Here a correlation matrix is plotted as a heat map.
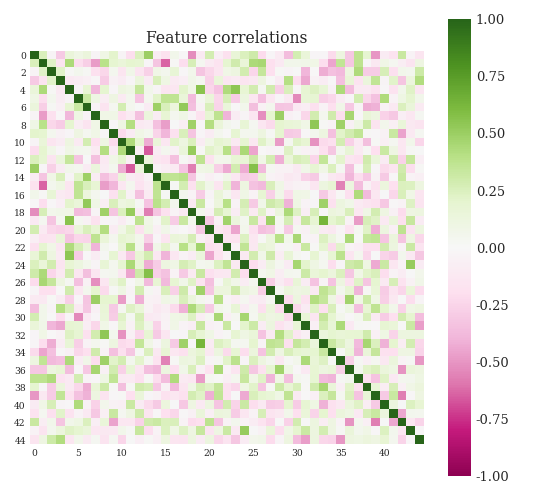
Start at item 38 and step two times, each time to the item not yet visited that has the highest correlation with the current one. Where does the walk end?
19
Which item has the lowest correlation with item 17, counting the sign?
29
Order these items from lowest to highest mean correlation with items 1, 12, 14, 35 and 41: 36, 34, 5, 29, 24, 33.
36, 34, 5, 24, 29, 33
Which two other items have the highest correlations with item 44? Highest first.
3, 2
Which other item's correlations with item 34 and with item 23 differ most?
1
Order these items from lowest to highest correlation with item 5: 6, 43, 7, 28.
28, 7, 43, 6
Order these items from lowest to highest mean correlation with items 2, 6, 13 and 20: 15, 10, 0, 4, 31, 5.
31, 10, 4, 15, 5, 0
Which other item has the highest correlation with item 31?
35
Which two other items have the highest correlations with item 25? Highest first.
13, 1
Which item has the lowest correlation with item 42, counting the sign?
39
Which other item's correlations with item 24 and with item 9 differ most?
30
